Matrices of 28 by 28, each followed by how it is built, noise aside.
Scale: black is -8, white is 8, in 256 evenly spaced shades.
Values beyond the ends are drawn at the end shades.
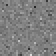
sparse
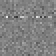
uneven rows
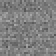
blocks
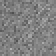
Hankel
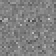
uneven rows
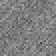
Hankel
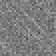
Toeplitz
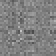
low rank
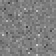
sparse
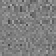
low rank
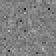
sparse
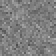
Toeplitz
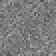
Hankel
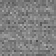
blocks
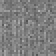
blocks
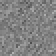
Hankel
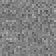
low rank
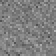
Toeplitz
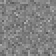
repeating columns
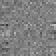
low rank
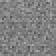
repeating columns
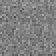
repeating columns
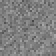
Hankel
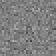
low rank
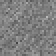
Hankel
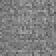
blocks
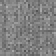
blocks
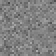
repeating rows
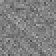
Toeplitz
